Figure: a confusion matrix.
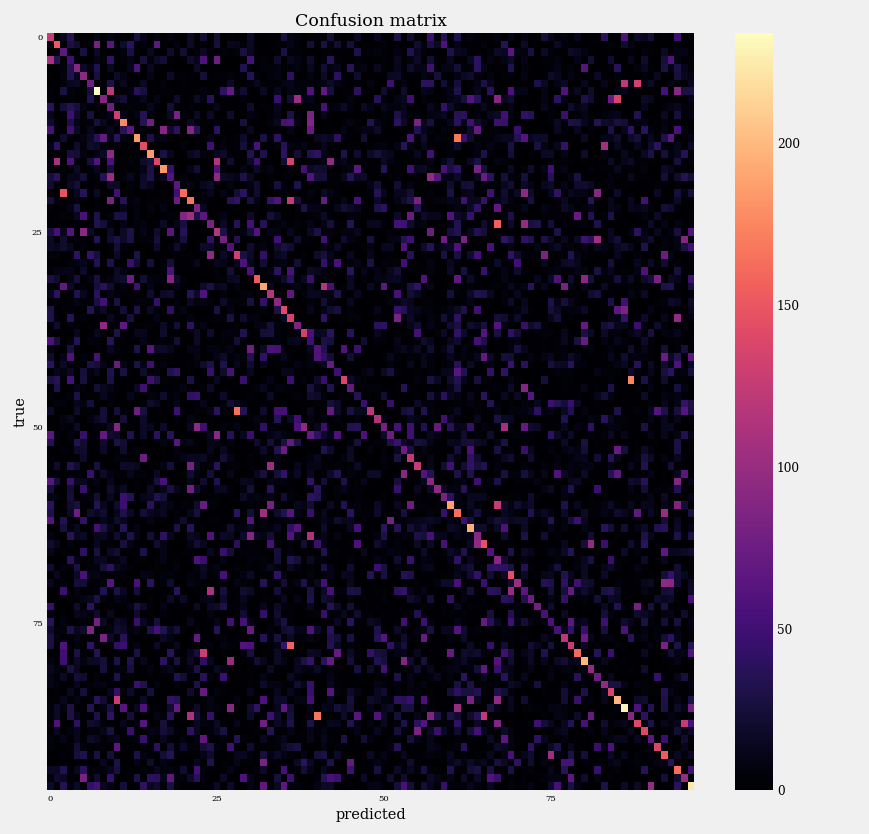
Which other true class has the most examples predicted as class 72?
46
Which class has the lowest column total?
47
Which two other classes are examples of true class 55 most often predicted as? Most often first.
33, 21
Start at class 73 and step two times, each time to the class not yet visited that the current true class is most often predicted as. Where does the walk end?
95
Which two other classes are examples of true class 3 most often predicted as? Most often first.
0, 25
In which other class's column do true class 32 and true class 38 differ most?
41
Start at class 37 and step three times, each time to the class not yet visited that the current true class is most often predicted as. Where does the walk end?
10
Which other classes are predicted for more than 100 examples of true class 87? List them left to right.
21, 40, 65
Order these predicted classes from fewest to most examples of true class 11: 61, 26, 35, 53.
26, 53, 61, 35
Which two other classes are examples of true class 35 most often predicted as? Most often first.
86, 85
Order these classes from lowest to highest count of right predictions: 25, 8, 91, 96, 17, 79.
8, 25, 91, 79, 17, 96
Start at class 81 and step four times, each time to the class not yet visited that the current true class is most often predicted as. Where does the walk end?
80
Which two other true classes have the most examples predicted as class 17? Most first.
12, 57
